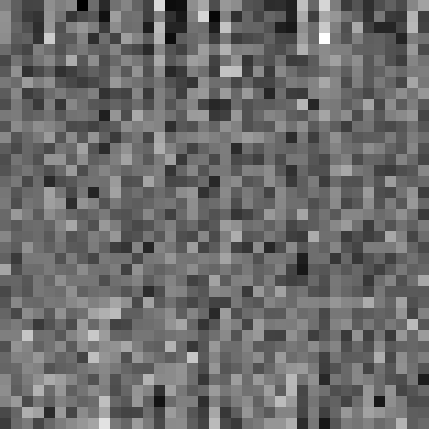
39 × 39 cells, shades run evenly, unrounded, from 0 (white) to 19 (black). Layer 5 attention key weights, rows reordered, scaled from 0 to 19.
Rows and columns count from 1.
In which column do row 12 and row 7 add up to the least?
21
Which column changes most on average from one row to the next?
9
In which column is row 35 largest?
39
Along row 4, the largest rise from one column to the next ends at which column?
16
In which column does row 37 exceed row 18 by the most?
15
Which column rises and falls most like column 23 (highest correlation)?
20
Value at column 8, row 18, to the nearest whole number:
10
